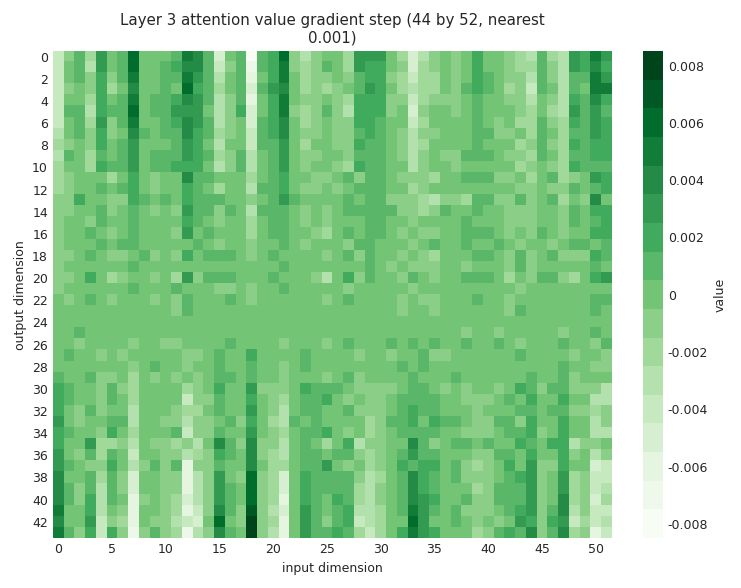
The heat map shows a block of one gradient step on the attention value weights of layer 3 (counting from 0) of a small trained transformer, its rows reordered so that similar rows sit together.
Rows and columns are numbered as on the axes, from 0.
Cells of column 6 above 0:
12
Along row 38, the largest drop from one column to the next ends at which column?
19
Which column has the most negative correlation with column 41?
2
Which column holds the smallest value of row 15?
18
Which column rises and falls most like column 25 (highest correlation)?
5
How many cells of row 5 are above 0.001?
13
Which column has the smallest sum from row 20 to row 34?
7
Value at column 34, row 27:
0.001
